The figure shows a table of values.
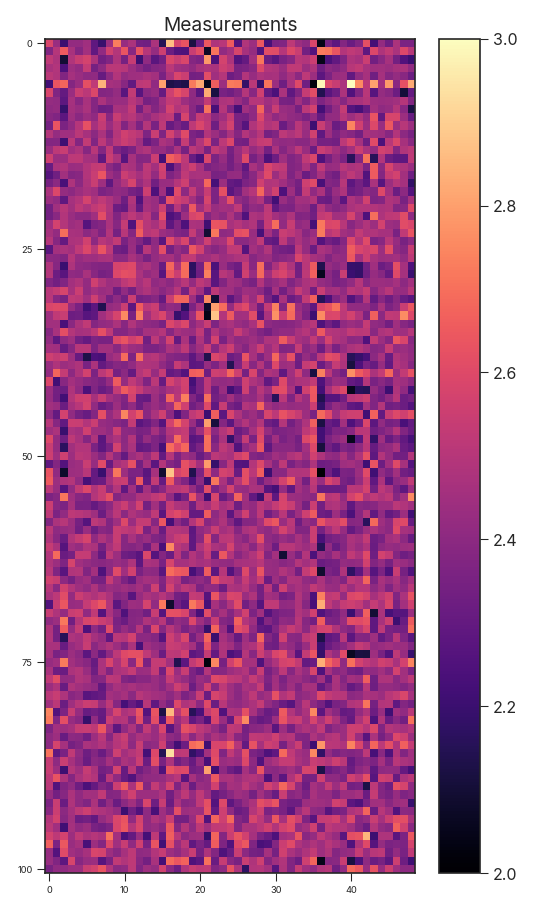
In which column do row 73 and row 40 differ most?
36
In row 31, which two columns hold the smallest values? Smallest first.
22, 36
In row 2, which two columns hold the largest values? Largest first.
21, 28
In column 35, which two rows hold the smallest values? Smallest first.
5, 40
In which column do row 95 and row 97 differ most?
2
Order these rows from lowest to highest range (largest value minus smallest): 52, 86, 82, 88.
82, 88, 86, 52
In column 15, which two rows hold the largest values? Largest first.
5, 68
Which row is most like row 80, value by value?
93
